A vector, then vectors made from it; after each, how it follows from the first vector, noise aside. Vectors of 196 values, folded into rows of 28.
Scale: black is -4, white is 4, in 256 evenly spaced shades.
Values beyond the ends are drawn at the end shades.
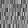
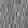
negated, shrunk.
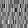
wrapped around.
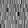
partly zeroed.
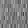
negated, shrunk.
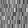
wrapped around, partly zeroed.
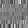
partly zeroed.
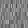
wrapped around, shrunk.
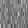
negated, shrunk.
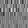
wrapped around, partly zeroed.
